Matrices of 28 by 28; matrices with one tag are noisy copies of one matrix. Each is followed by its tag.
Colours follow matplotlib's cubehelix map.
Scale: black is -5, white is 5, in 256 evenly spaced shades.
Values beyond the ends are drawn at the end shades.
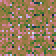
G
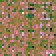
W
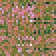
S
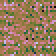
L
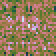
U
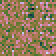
W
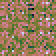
W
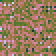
L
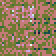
S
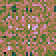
U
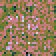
U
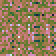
G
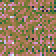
L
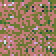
L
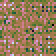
L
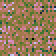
L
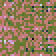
L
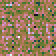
G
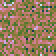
L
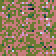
W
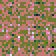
G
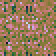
U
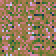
G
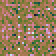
G
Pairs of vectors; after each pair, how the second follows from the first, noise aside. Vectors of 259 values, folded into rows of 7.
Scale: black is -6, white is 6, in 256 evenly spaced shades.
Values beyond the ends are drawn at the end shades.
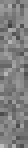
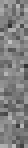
copied.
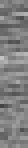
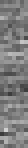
reversed, negated.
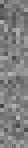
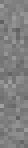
negated, shrunk.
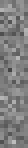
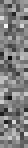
wrapped around, negated, scaled up.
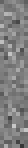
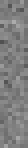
wrapped around, negated, shrunk.
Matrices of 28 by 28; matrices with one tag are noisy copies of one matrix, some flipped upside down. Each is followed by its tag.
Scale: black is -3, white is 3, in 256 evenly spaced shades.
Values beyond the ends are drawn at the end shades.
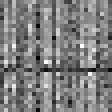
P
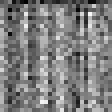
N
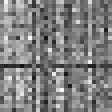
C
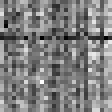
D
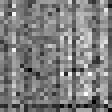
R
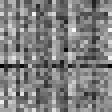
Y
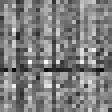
P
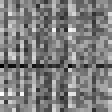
Y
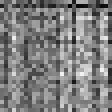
R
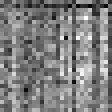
R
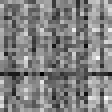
D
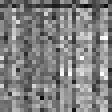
R
